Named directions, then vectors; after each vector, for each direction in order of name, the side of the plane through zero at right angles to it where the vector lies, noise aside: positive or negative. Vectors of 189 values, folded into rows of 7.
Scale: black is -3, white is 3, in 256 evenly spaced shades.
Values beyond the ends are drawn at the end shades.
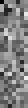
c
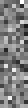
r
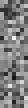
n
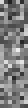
negative, positive, negative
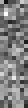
negative, negative, positive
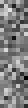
negative, negative, negative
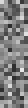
negative, positive, negative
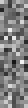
negative, positive, positive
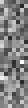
negative, positive, positive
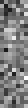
positive, positive, positive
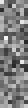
negative, positive, positive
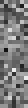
positive, positive, positive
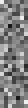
negative, positive, negative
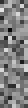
positive, negative, negative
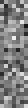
positive, positive, positive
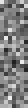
negative, positive, positive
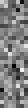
negative, positive, negative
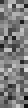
positive, negative, negative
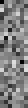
positive, negative, negative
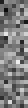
positive, positive, negative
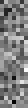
positive, positive, negative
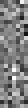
positive, negative, positive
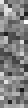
negative, negative, positive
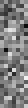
positive, positive, positive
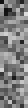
positive, positive, negative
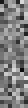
positive, negative, positive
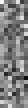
negative, positive, negative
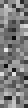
negative, negative, negative
